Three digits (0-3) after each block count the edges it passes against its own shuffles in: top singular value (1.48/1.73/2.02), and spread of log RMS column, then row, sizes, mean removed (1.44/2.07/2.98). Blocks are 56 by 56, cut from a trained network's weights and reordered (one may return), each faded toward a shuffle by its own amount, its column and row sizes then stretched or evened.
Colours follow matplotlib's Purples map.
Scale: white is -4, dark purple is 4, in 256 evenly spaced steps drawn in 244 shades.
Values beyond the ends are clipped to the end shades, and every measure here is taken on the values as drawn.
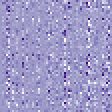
0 3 1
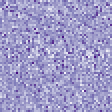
1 0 1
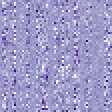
0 3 0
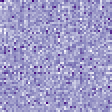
1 1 1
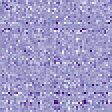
1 1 2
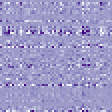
3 1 3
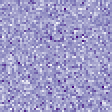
1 1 1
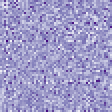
1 1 1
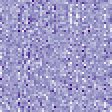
1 2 0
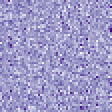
1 2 0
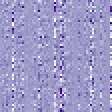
2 3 1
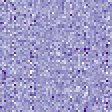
0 2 0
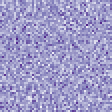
2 0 0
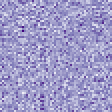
2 1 0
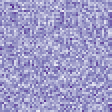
3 0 0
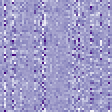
3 3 0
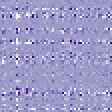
2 2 3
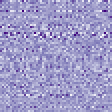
2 0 3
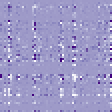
2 3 3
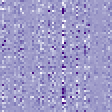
2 3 1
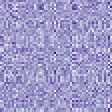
3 2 1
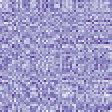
3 0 2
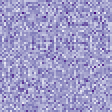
2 0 0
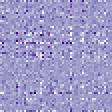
2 2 2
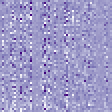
1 3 0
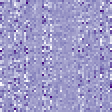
0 3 0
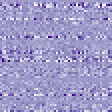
3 0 3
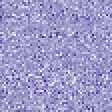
0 0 2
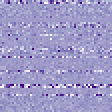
1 0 3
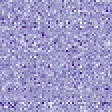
1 1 2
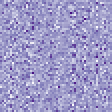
1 2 0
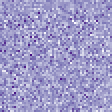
0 0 1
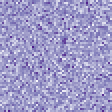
0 0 0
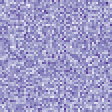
3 0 0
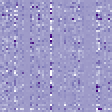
2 3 1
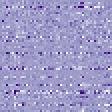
1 1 3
